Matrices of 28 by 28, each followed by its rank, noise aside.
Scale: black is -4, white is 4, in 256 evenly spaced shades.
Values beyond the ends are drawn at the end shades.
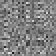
four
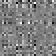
two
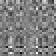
two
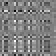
one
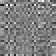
two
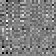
three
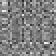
three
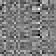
three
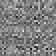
four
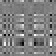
one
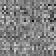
four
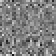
four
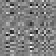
two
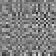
three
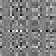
two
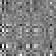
two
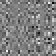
three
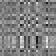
one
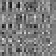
two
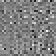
four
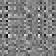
two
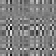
one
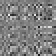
two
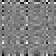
one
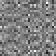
three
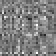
four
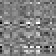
two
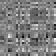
two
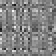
two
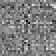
four
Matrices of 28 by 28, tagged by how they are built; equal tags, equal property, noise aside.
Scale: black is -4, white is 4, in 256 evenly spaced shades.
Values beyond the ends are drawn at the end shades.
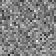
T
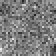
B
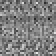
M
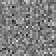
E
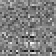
E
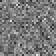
T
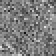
T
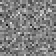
M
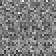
M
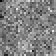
B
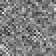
T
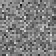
M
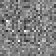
E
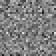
M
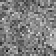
B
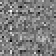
E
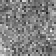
B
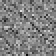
T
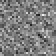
T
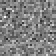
M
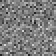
M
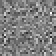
E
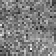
B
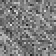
T
